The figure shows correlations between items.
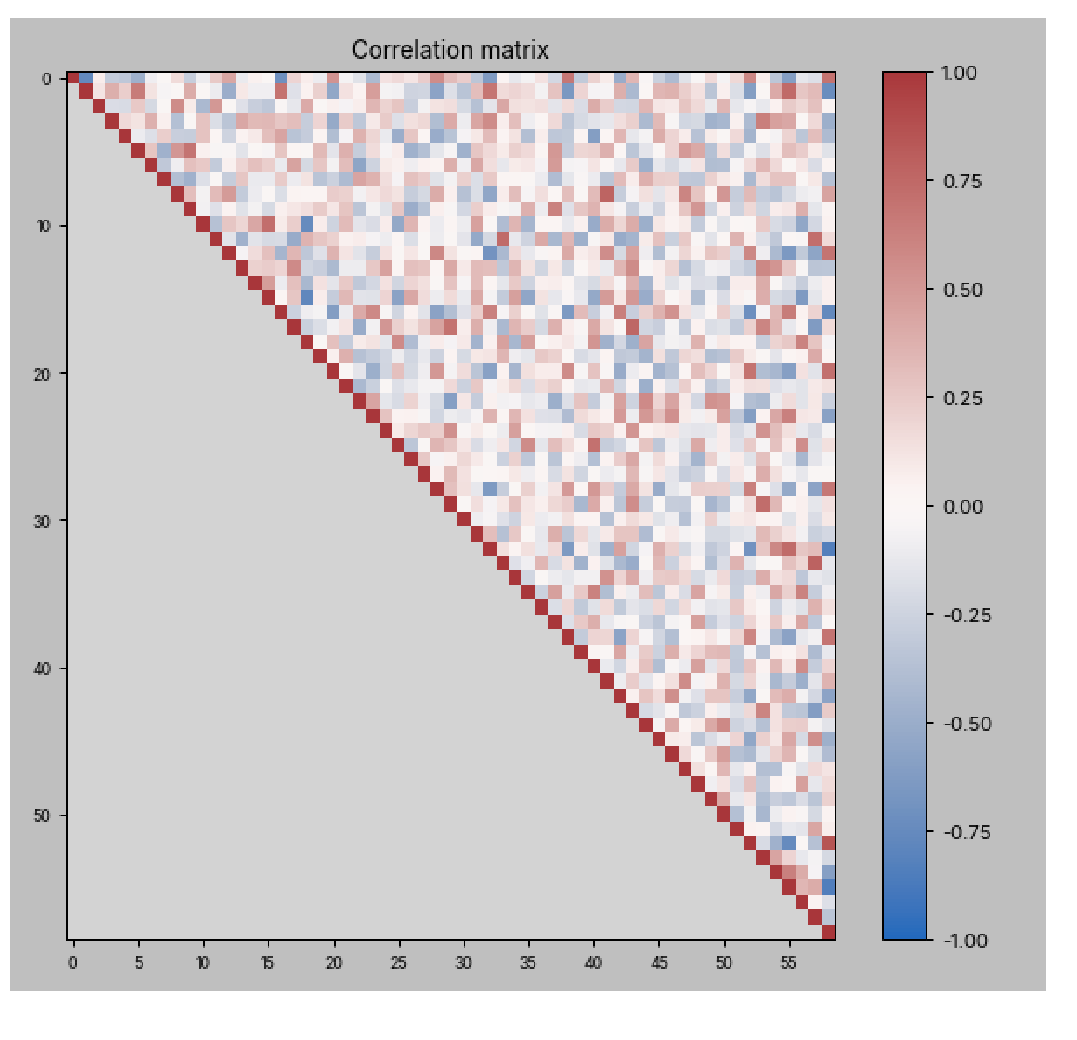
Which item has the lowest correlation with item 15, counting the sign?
18
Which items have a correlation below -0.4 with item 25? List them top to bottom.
4, 10, 15
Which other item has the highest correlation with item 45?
57
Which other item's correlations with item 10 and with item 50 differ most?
44
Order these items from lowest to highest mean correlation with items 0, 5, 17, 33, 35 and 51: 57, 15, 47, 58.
15, 47, 57, 58
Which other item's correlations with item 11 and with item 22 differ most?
42
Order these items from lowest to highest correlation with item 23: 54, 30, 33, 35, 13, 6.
6, 30, 33, 35, 13, 54
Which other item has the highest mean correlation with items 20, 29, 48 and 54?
40
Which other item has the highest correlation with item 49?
22
